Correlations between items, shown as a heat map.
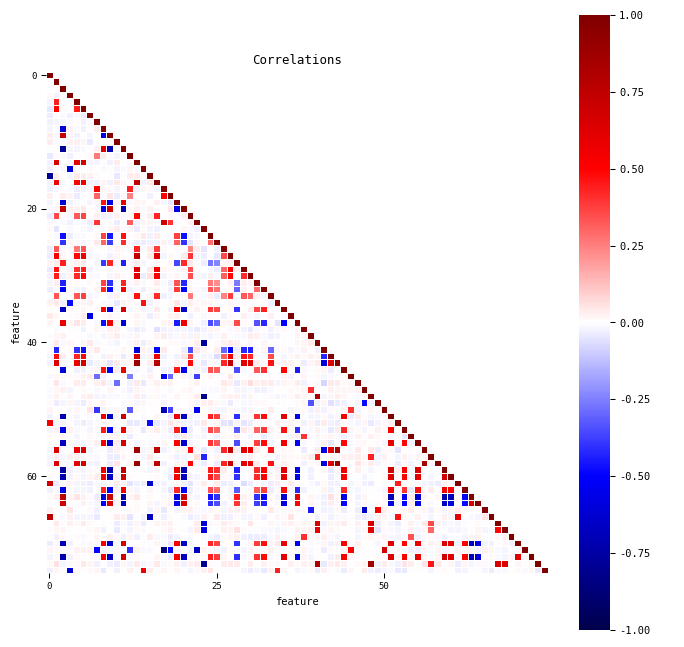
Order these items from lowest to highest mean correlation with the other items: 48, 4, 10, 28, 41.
41, 28, 10, 48, 4
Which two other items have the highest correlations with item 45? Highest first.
71, 50
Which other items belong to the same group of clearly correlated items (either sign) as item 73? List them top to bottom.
23, 40, 48, 57, 67, 68
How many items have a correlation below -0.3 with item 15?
4
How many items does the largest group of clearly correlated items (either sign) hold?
24
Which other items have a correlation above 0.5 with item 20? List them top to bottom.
2, 9, 37, 63, 64
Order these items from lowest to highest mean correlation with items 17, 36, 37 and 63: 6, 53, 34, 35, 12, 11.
11, 35, 53, 6, 34, 12
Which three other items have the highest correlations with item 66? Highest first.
0, 61, 52
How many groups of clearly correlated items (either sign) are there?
10
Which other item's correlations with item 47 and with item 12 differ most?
65
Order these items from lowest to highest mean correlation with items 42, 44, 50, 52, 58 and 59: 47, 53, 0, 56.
47, 0, 53, 56
